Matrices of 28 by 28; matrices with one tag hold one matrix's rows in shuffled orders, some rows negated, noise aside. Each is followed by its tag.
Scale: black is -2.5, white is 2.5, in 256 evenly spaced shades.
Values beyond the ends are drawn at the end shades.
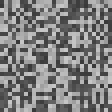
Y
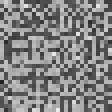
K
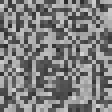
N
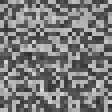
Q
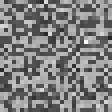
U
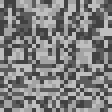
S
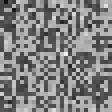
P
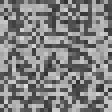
Q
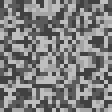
S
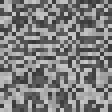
U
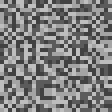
N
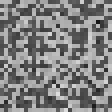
Q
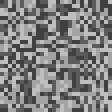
Y
